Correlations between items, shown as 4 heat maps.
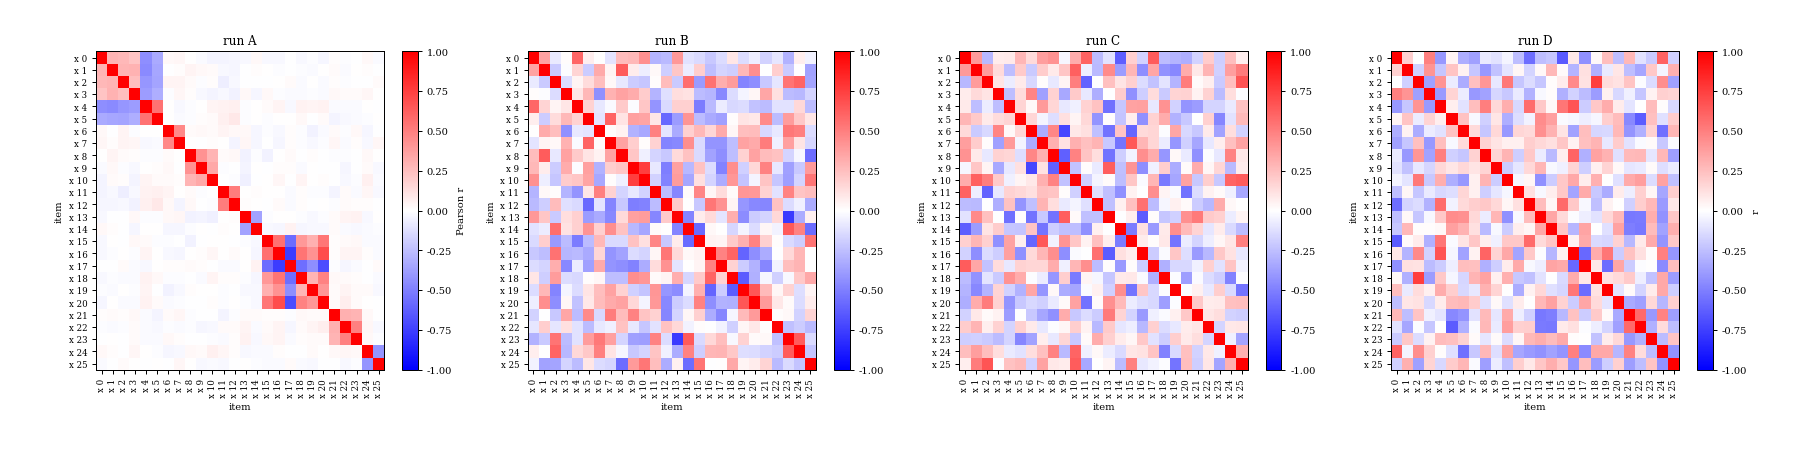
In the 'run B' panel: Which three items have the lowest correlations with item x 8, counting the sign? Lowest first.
x 25, x 17, x 16
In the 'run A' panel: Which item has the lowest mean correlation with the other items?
x 17
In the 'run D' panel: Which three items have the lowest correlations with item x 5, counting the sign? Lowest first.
x 22, x 21, x 10
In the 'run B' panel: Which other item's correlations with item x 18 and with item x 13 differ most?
x 23
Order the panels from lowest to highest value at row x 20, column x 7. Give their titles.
run C, run A, run D, run B
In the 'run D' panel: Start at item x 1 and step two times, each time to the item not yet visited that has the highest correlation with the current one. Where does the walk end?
x 0
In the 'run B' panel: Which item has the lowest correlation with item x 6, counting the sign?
x 3
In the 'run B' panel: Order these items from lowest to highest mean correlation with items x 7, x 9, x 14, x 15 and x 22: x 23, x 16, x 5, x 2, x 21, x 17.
x 17, x 16, x 2, x 23, x 5, x 21
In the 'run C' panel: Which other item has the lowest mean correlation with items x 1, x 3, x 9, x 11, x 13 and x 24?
x 16
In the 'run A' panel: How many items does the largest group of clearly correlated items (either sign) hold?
6
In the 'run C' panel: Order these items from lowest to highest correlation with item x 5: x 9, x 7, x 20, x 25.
x 20, x 7, x 9, x 25
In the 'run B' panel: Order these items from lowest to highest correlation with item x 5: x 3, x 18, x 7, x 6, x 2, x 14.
x 6, x 18, x 2, x 3, x 14, x 7
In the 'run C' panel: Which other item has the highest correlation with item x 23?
x 12
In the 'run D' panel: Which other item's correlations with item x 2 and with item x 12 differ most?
x 18
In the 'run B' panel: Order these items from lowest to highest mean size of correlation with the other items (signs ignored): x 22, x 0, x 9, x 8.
x 22, x 0, x 8, x 9
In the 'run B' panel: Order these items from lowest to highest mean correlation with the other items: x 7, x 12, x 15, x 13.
x 12, x 13, x 15, x 7
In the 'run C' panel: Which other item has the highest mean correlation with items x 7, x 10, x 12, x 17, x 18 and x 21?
x 15
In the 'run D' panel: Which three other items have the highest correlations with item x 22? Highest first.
x 21, x 10, x 8
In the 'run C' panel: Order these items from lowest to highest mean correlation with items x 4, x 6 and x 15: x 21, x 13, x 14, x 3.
x 13, x 21, x 14, x 3
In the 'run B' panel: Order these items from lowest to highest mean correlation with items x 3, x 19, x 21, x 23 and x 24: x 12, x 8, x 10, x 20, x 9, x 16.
x 12, x 16, x 10, x 9, x 8, x 20
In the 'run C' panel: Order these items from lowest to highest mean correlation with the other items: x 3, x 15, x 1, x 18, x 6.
x 18, x 6, x 3, x 15, x 1
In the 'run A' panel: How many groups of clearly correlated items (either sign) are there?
8
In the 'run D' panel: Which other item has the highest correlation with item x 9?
x 13
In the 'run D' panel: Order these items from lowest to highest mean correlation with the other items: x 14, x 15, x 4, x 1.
x 1, x 14, x 15, x 4
